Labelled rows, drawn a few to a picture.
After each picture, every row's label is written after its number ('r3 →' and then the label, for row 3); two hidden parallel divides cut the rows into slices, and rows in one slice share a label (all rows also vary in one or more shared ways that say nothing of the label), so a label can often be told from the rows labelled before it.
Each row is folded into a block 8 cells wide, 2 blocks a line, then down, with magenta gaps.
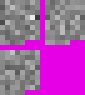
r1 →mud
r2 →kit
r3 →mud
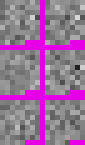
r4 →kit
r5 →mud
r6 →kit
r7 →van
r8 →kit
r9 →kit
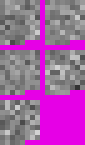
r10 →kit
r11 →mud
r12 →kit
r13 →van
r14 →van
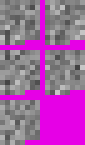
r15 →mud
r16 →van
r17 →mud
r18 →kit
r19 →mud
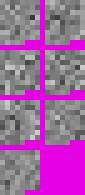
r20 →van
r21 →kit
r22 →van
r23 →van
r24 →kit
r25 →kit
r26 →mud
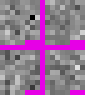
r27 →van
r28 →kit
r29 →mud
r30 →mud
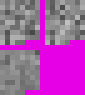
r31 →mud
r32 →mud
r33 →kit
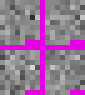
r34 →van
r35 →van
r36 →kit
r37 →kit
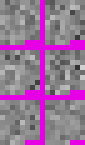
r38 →kit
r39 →kit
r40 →kit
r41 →kit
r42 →kit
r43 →kit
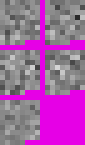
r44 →mud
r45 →van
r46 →kit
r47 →van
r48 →kit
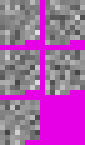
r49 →van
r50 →mud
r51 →van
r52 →mud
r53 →mud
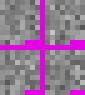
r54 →kit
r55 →van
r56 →mud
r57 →kit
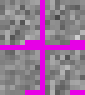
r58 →van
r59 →kit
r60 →kit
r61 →van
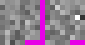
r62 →van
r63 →mud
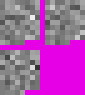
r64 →mud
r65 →kit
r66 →mud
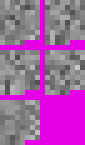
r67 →kit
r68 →van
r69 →mud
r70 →mud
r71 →kit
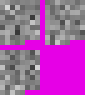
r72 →van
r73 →mud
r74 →kit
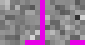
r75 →kit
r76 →van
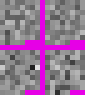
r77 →mud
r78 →kit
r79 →van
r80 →van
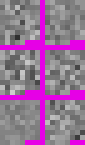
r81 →van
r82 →kit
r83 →mud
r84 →van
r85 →kit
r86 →kit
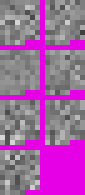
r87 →van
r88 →mud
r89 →kit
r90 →kit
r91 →mud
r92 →mud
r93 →van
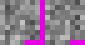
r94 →mud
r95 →kit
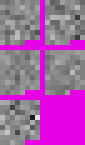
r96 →mud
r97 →van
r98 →kit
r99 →kit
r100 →van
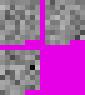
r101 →kit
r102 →kit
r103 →van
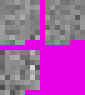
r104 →kit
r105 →kit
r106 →kit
